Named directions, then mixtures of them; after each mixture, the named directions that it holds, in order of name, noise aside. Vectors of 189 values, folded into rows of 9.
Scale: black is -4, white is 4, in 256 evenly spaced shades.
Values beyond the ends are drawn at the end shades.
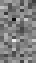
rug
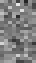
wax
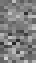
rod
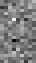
rug.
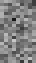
rug, wax.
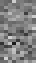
rod.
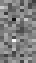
rug.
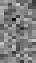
rug, wax.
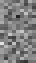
rod, wax.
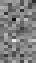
rug.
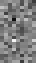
rug.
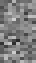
rod, rug.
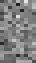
wax.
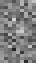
rod, rug.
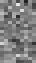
wax.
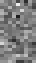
wax.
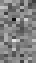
rug.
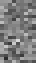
rod, rug.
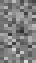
rod, rug.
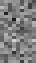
rug.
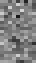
wax.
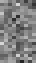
rug, wax.
